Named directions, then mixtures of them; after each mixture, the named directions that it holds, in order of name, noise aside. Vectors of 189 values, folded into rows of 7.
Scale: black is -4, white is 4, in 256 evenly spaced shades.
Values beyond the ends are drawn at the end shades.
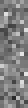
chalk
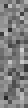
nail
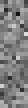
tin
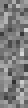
chalk, nail.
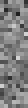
tin.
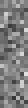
chalk.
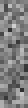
nail, tin.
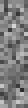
nail, tin.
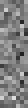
chalk, tin.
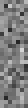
nail.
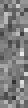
chalk, nail.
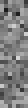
tin.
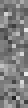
chalk.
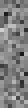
chalk.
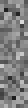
chalk, tin.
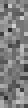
nail, tin.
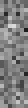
chalk, tin.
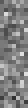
chalk.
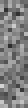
nail, tin.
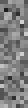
chalk, tin.
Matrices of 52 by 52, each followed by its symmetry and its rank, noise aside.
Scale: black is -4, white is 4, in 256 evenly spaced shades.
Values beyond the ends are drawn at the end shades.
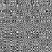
no symmetry, rank five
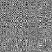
symmetric, rank five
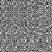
no symmetry, rank five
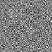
symmetric, rank six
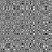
no symmetry, rank four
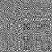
symmetric, rank four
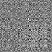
symmetric, rank four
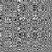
no symmetry, rank four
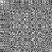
symmetric, rank four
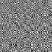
no symmetry, rank five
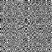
no symmetry, rank four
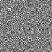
symmetric, rank five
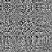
symmetric, rank four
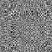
symmetric, rank five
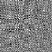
antisymmetric, rank four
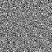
antisymmetric, rank six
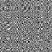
antisymmetric, rank four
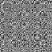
symmetric, rank five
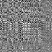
no symmetry, rank four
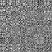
symmetric, rank six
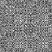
symmetric, rank five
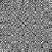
symmetric, rank five
